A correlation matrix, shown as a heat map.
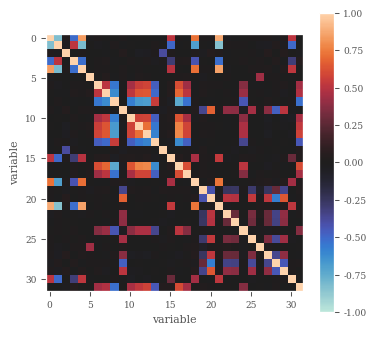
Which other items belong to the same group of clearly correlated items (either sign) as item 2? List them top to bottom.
14
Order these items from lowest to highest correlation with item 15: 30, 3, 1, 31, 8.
1, 3, 8, 31, 30
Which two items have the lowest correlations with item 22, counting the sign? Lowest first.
28, 19
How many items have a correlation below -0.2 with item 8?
9
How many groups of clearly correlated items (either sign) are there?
5
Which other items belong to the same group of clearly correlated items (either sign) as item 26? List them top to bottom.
5
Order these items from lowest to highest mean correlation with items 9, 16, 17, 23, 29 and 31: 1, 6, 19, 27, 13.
13, 19, 1, 27, 6
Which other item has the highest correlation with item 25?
20
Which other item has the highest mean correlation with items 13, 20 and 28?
8
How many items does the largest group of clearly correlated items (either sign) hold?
11
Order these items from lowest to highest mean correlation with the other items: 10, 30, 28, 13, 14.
13, 28, 14, 30, 10
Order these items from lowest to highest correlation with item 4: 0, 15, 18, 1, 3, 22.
1, 3, 22, 15, 18, 0
